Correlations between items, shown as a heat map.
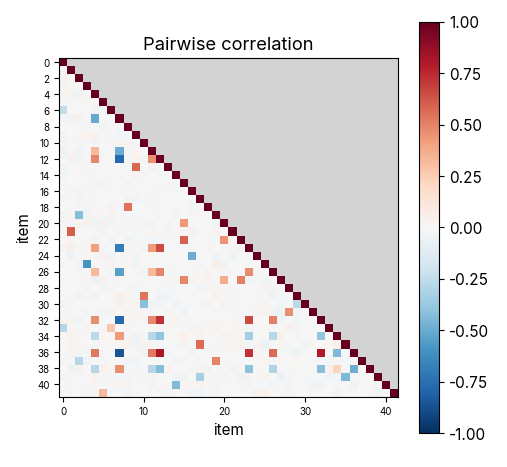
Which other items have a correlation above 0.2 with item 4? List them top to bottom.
11, 12, 23, 26, 32, 36
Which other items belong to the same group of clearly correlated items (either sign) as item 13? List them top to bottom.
9
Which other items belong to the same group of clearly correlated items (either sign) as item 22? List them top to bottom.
15, 20, 27
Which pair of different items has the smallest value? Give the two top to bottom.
7, 36
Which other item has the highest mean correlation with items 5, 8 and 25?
18
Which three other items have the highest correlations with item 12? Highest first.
36, 32, 23
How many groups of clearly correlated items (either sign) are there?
14
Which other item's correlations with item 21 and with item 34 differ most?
1
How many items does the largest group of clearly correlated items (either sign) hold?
10
